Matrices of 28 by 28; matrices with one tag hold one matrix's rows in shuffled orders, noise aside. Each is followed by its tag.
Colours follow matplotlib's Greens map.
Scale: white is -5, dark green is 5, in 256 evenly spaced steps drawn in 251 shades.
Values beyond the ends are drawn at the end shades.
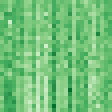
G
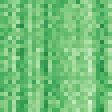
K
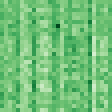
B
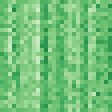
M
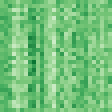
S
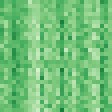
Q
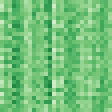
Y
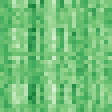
S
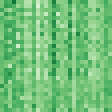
G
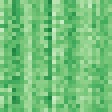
Y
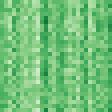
M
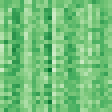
Y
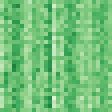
Y
